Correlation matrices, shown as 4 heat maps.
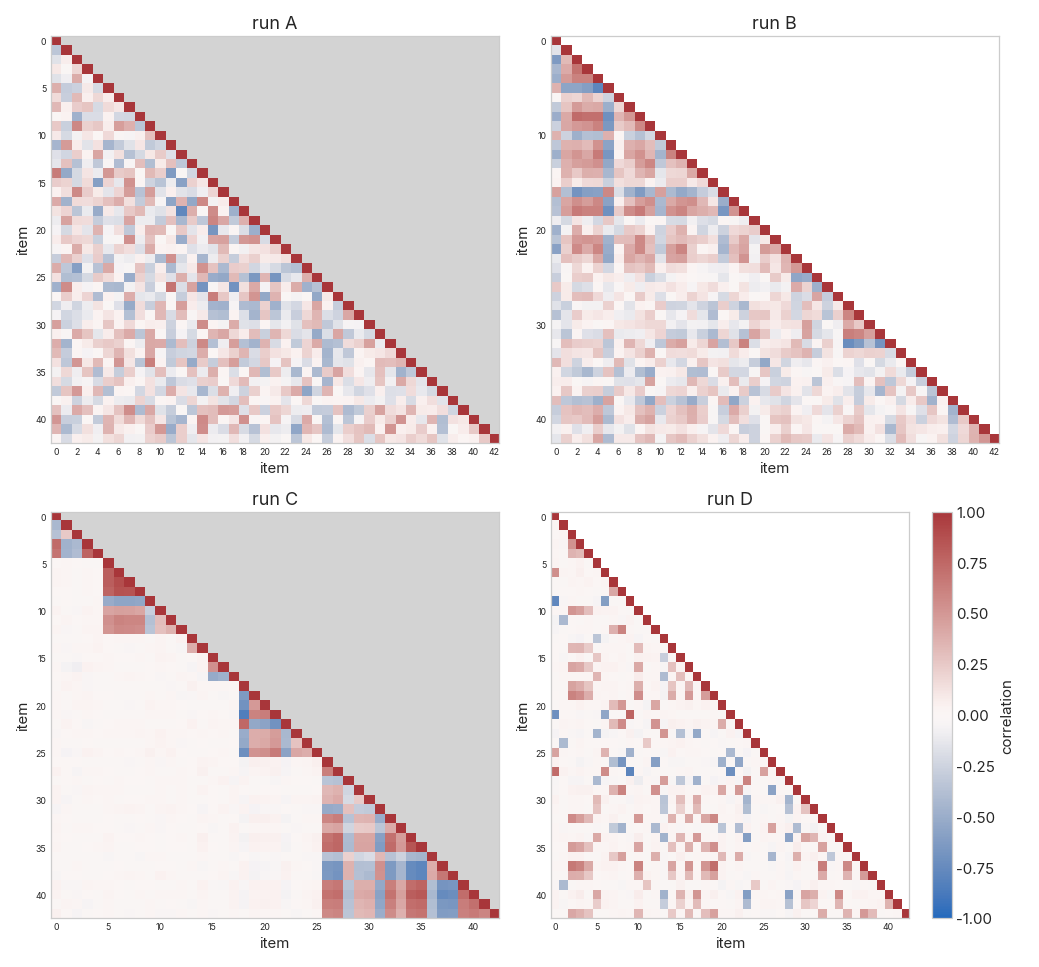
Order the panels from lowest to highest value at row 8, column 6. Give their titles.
run A, run D, run B, run C
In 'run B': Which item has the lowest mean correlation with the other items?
5
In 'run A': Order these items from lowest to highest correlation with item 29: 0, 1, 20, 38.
1, 0, 38, 20
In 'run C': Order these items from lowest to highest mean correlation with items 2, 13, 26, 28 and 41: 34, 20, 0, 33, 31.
31, 0, 20, 33, 34
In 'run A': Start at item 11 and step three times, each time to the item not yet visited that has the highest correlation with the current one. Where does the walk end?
19
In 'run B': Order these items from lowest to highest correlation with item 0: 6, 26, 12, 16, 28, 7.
12, 7, 28, 6, 26, 16
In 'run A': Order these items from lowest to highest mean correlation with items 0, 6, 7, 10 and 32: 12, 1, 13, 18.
1, 13, 18, 12
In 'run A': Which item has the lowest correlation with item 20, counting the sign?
15
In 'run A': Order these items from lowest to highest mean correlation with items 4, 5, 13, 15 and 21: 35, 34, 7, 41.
34, 41, 35, 7
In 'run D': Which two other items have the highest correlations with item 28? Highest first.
23, 13
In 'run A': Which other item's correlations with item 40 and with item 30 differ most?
18
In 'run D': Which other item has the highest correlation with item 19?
37
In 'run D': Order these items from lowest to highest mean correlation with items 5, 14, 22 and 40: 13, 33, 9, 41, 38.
13, 33, 9, 38, 41
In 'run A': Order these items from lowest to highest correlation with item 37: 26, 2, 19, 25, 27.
25, 27, 19, 26, 2
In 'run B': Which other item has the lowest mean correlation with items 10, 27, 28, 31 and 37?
32
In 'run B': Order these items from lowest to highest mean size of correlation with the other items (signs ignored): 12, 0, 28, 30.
30, 28, 0, 12
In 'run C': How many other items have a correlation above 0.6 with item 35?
8
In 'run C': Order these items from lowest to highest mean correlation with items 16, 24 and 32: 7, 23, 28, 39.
28, 7, 23, 39
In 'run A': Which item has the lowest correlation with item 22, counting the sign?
24
